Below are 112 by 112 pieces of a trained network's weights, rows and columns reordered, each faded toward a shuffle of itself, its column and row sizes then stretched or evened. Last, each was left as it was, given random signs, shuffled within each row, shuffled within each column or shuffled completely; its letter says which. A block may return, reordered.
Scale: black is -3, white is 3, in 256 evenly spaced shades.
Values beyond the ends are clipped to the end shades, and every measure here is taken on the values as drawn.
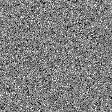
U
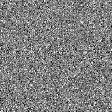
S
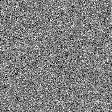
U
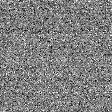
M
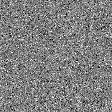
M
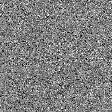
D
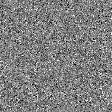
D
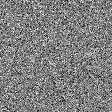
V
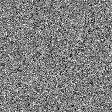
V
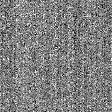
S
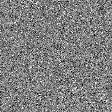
U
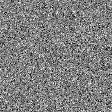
M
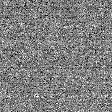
M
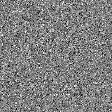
D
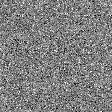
M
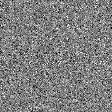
D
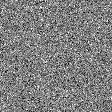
V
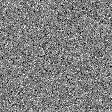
V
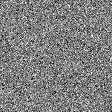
V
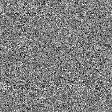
D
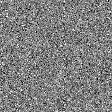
U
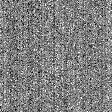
U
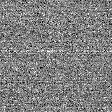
M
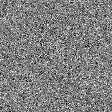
M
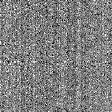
S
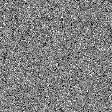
U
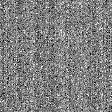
S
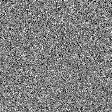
M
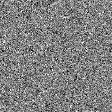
D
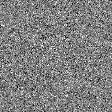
D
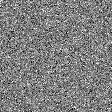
V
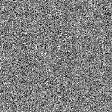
S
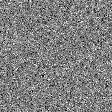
V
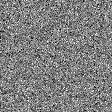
V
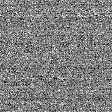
M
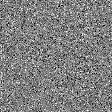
U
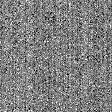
U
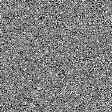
D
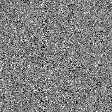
D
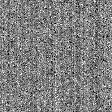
U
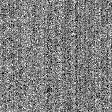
U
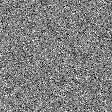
V
